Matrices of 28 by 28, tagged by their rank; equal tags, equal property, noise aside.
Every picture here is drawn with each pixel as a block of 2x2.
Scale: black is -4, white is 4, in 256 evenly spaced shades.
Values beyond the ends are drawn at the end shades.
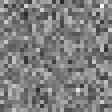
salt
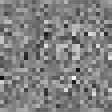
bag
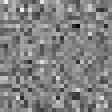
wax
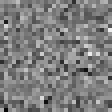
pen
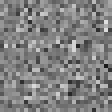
pen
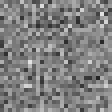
salt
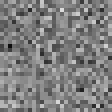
salt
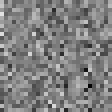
bag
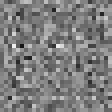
salt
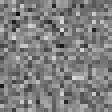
pen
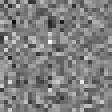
wax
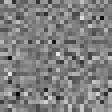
salt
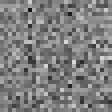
salt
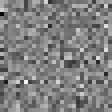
salt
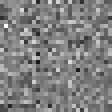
pen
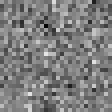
salt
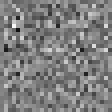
bag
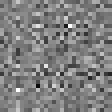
wax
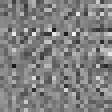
wax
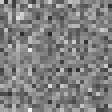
pen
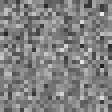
salt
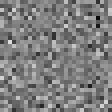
salt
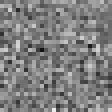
pen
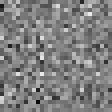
bag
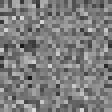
pen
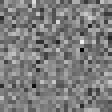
pen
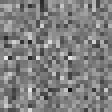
wax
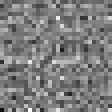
bag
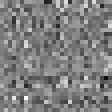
bag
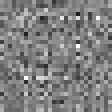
wax
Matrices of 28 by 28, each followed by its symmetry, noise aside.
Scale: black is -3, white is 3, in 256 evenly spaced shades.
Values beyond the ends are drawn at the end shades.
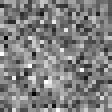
symmetric across the other diagonal.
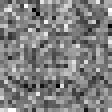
symmetric.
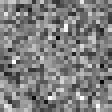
symmetric across the other diagonal.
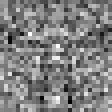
mirrored left to right.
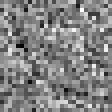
symmetric across the other diagonal.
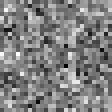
mirrored top to bottom.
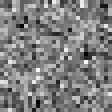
symmetric.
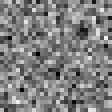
symmetric across the other diagonal.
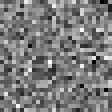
symmetric across the other diagonal.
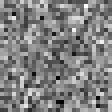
same after a half turn.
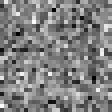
antisymmetric.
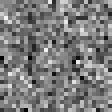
no symmetry.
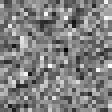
antisymmetric.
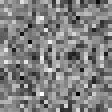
mirrored top to bottom.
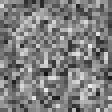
symmetric.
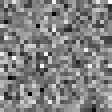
no symmetry.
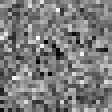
symmetric across the other diagonal.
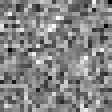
symmetric across the other diagonal.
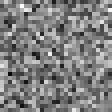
antisymmetric.
